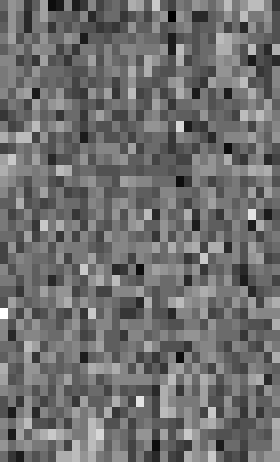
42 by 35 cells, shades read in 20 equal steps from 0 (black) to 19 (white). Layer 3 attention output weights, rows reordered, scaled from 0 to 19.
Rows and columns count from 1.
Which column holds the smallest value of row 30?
34
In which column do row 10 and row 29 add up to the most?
1
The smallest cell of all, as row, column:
2, 22
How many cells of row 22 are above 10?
4
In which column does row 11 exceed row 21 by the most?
32
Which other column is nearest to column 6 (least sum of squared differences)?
30
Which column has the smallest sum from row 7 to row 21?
11
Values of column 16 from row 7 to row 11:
8 8 8 8 5
